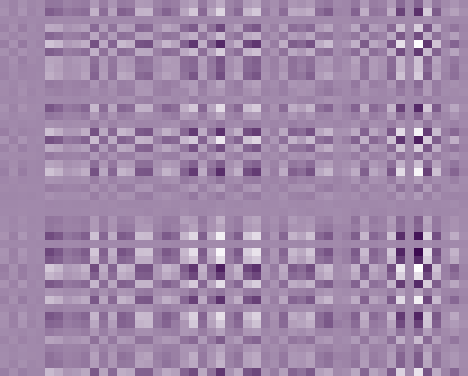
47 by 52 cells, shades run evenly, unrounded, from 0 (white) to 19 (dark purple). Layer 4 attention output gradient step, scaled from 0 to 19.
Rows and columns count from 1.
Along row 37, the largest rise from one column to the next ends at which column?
48
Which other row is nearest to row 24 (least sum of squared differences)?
44
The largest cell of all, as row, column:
32, 47
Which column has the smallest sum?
25
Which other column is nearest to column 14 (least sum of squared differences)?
19
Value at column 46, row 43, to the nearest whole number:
9
